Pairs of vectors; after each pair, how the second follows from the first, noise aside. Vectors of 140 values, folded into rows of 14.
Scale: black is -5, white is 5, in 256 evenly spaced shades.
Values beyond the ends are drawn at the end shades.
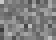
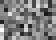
negated, scaled up.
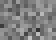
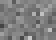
partly zeroed.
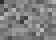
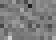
wrapped around, negated, partly zeroed.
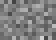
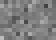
wrapped around, negated, partly zeroed.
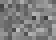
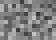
sign-scrambled.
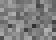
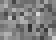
shuffled.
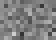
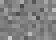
wrapped around, negated, partly zeroed.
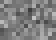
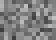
shuffled.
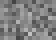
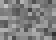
shuffled.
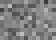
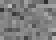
partly zeroed.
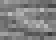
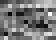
negated, scaled up.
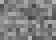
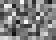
wrapped around, scaled up.
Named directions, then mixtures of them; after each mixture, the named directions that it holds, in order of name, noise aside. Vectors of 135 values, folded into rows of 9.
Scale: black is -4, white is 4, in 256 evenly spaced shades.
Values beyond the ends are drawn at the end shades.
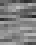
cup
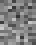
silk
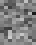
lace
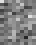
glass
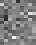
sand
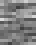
cup.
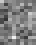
glass, sand.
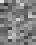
glass, lace.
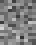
silk.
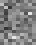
lace, sand.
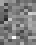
glass, sand.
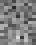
lace, silk.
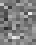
lace, sand.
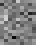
sand.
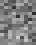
lace, silk.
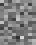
sand, silk.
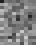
glass, silk.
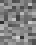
sand, silk.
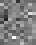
sand.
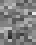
lace.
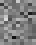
sand.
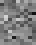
lace, sand.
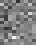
lace, sand.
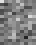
glass.
